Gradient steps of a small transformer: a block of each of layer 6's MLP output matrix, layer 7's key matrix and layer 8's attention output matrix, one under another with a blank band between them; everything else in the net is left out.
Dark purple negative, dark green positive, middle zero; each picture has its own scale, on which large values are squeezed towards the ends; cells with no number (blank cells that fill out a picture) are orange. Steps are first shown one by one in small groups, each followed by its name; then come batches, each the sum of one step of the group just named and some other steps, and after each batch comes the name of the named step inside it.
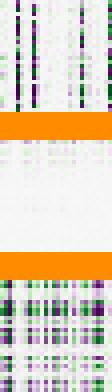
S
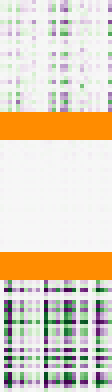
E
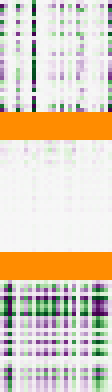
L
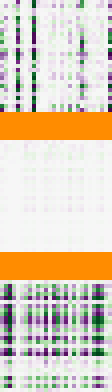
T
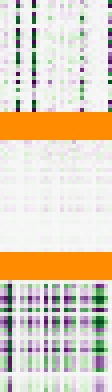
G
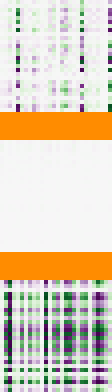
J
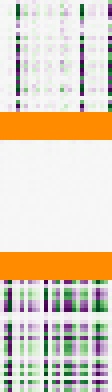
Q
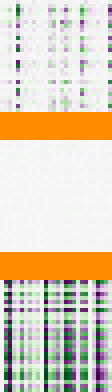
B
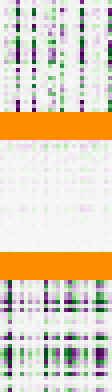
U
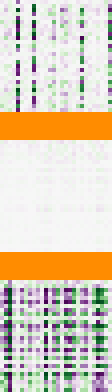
E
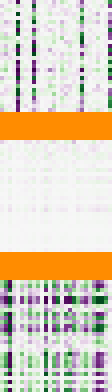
G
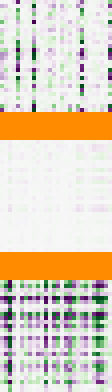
T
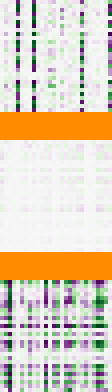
G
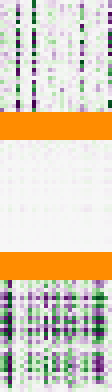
U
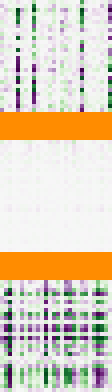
J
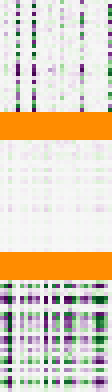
G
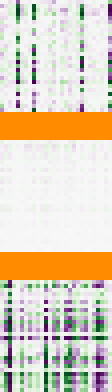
B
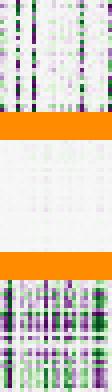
T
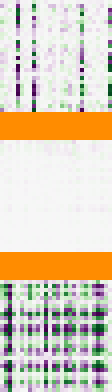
J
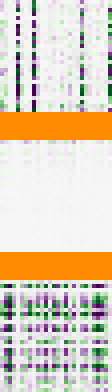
S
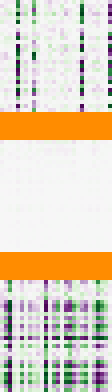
Q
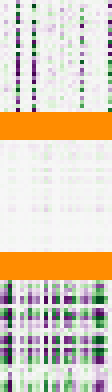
G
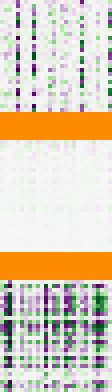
E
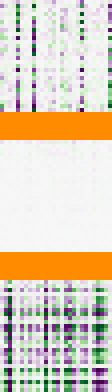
J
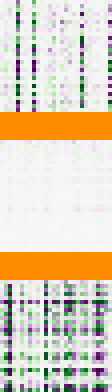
B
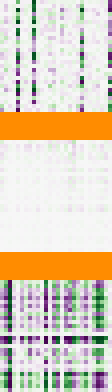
T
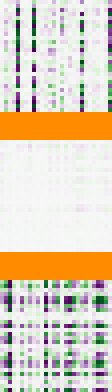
U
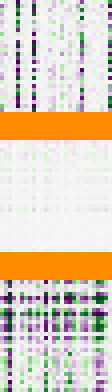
L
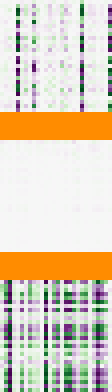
Q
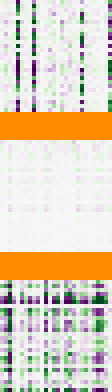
G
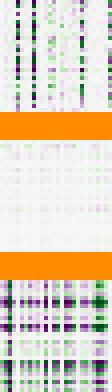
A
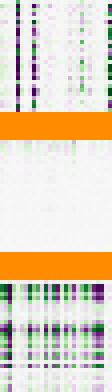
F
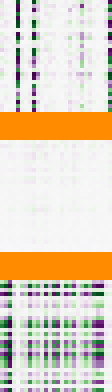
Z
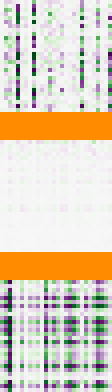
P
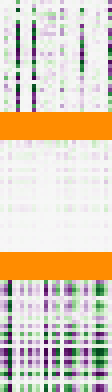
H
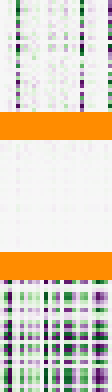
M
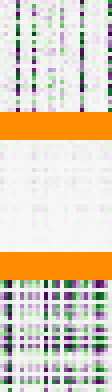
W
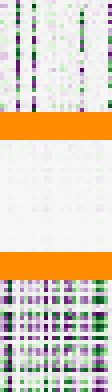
A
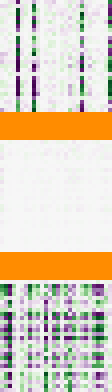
F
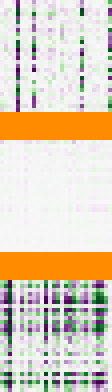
H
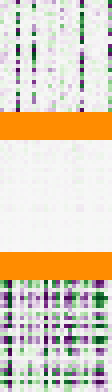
W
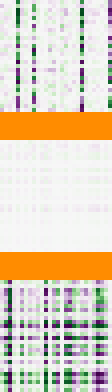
M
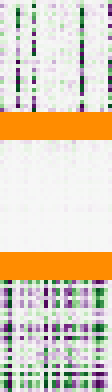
W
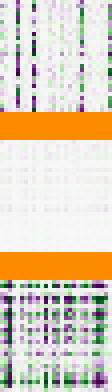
Z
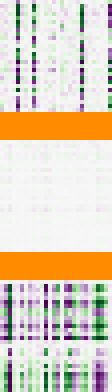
A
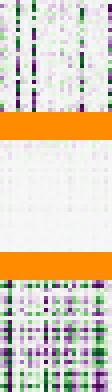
H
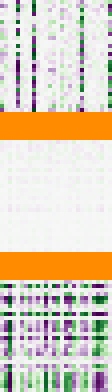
W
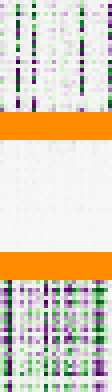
Z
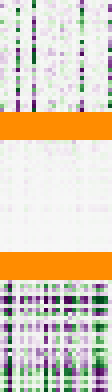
H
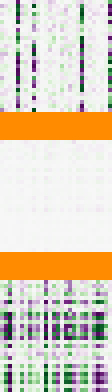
M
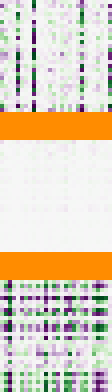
P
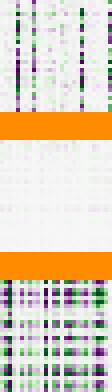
W
